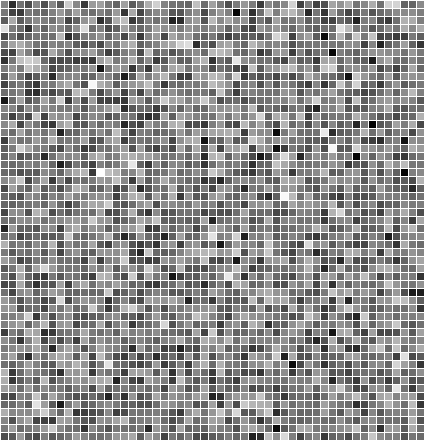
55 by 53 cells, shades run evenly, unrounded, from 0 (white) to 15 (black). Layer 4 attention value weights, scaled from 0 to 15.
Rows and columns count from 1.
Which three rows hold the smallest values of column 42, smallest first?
19, 9, 37
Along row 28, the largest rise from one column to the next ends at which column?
27
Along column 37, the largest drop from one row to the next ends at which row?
23
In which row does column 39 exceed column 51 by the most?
45
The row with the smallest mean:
4
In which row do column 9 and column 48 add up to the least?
44
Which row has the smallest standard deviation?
26
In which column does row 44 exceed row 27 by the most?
17
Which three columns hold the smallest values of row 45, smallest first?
51, 35, 13
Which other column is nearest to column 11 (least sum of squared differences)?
10
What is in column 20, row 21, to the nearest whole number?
7
